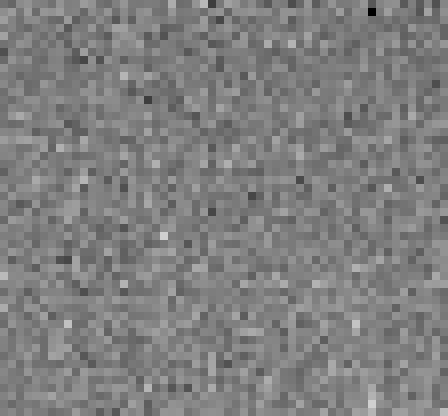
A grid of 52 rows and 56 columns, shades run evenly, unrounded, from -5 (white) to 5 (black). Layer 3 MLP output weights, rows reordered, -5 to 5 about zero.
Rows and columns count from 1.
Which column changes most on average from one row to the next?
16
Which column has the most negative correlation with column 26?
27
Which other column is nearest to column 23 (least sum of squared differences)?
48
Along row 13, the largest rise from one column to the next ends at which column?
19
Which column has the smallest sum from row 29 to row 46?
21
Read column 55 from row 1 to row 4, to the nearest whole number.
2 1 1 0
